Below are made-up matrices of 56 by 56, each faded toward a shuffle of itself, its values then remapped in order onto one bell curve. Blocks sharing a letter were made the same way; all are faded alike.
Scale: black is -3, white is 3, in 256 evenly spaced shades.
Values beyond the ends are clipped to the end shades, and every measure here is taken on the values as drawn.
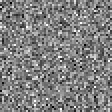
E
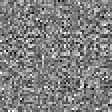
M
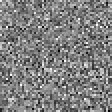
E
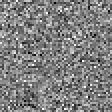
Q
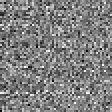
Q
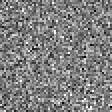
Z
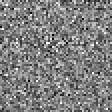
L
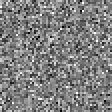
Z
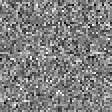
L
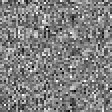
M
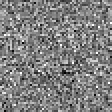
L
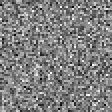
E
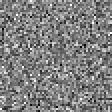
L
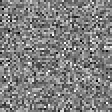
Q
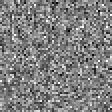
Z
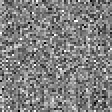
Q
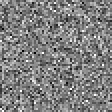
Z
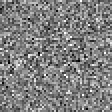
L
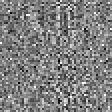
M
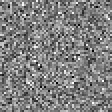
E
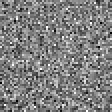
Z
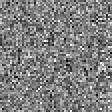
E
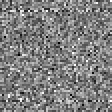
L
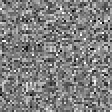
M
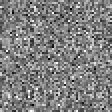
Q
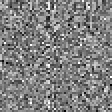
M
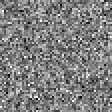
L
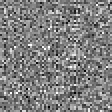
M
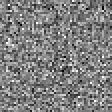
Q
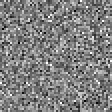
Z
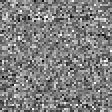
L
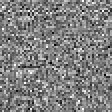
E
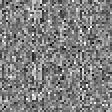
M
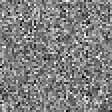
Z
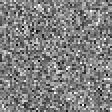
Z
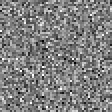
Z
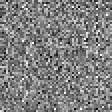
M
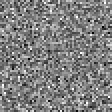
Z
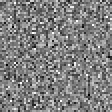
Q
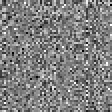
M
